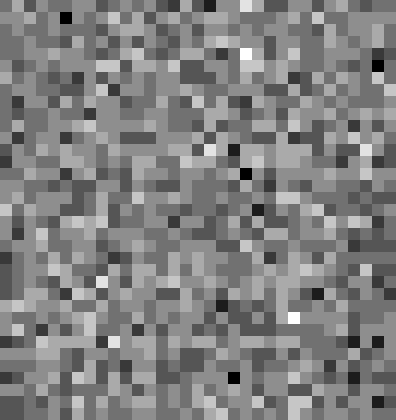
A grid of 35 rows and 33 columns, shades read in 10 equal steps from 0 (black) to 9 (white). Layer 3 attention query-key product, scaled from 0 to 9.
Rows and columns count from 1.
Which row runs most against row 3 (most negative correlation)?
9
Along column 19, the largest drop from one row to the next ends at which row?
5
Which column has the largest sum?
25
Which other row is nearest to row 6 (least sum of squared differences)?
24
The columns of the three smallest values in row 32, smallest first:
20, 30, 1
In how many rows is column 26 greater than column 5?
11
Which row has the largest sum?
13
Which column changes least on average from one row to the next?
3
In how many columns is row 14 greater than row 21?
16
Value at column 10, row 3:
5
